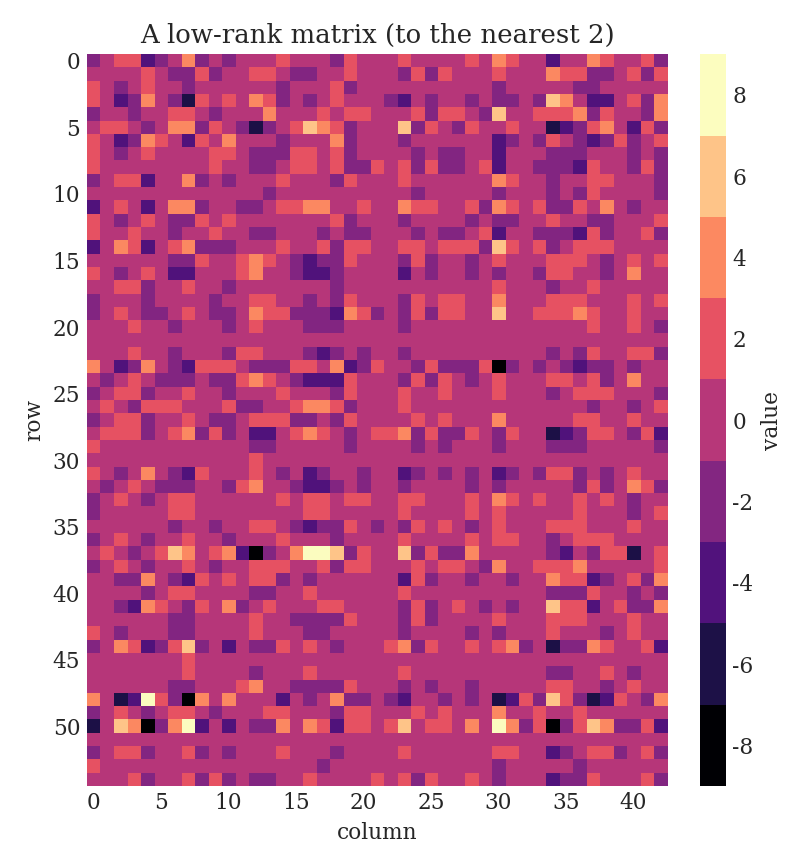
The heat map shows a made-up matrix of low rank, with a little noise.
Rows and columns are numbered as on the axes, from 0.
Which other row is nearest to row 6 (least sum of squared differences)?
12
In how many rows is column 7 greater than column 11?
25
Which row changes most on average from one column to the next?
50
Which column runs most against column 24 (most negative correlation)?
9
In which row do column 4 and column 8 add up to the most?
48
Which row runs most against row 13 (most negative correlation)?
4
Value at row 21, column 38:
0
